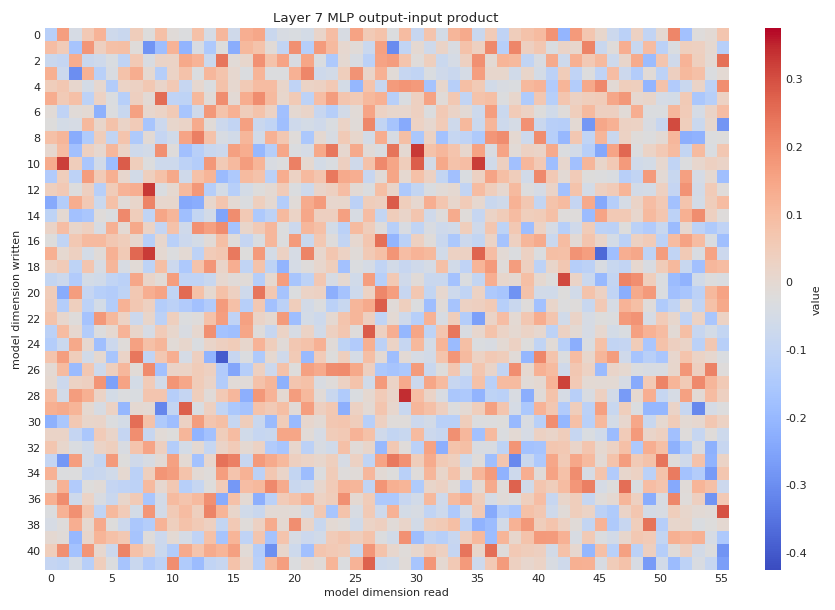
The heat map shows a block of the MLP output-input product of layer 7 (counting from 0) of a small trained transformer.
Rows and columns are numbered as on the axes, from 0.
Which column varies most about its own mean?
14
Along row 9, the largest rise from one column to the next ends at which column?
46
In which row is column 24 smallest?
29
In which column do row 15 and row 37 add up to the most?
13
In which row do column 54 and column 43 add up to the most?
17
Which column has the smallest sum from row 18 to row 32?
53
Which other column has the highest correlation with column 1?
40
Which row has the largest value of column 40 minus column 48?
25
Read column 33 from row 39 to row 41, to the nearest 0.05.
-0.1 -0.1 0.05
